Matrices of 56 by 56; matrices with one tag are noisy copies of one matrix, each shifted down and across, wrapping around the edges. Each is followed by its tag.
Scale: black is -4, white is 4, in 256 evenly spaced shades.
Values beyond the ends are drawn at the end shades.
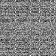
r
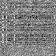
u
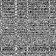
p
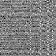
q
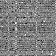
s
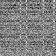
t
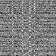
q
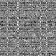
t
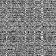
s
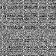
r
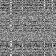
p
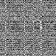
s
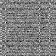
q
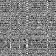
s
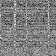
p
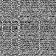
s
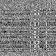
u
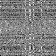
u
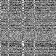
p
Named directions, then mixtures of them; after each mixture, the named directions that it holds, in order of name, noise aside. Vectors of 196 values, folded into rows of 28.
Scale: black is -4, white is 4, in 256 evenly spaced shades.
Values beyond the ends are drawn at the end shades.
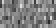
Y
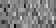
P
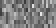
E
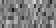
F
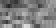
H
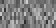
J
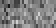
H, J, P.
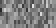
E.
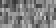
E, H, Y.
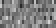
Y.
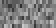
F, H.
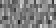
Y.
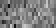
H, P.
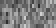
E, H.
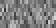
J.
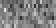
F, H, P.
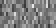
E, F, P.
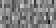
Y.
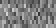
F, P.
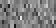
P.
